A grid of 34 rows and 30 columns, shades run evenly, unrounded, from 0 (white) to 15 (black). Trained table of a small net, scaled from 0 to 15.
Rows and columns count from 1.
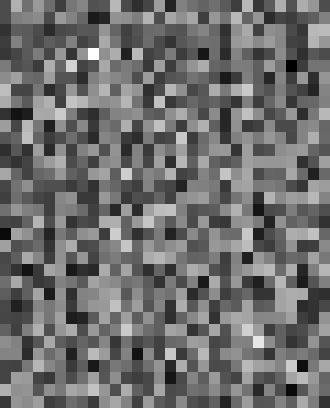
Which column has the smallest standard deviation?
26
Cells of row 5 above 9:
19
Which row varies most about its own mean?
23
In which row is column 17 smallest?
12
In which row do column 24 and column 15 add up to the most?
24
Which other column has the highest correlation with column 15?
8
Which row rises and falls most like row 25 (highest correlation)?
13
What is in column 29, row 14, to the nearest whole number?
10
